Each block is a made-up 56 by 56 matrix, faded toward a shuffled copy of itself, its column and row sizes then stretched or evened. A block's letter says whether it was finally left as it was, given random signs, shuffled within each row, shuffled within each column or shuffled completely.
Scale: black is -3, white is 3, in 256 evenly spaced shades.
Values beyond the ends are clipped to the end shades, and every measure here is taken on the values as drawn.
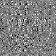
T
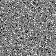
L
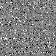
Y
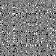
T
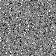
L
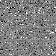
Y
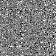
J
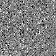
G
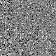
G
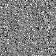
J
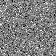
L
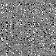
J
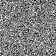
L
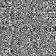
T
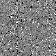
G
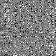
T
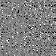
T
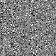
G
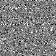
Y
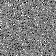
L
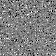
Y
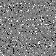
Y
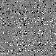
J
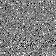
Y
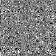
J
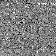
Y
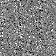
G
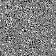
G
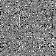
J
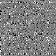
T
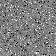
L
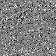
Y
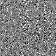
G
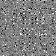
T
